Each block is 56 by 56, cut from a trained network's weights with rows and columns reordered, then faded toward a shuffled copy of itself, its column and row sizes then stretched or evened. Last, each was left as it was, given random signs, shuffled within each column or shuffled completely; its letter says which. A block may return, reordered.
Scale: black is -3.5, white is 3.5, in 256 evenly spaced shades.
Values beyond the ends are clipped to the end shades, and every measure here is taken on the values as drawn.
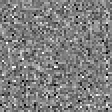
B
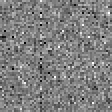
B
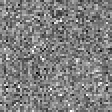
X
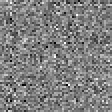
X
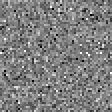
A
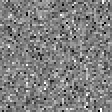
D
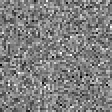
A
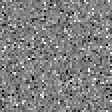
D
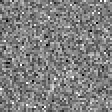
A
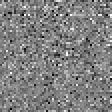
B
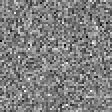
A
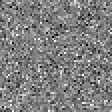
D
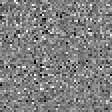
X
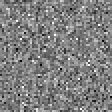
A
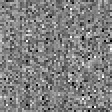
D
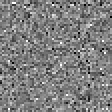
X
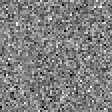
A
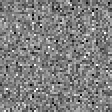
D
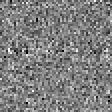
X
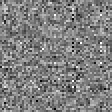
X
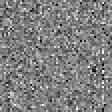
D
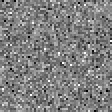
A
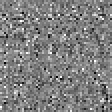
X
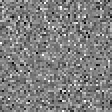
X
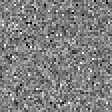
A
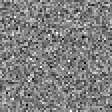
A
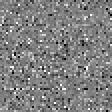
B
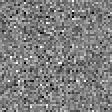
B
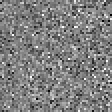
D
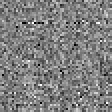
X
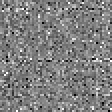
X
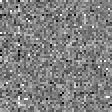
B
